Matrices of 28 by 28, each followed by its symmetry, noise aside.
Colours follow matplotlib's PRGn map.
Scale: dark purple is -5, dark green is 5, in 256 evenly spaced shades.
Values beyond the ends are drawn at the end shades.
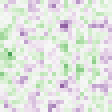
mirrored top to bottom.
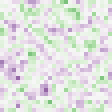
antisymmetric.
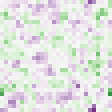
antisymmetric.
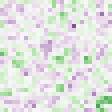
symmetric.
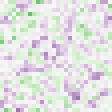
symmetric.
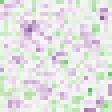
symmetric.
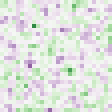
symmetric.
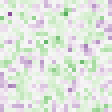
same after a half turn.
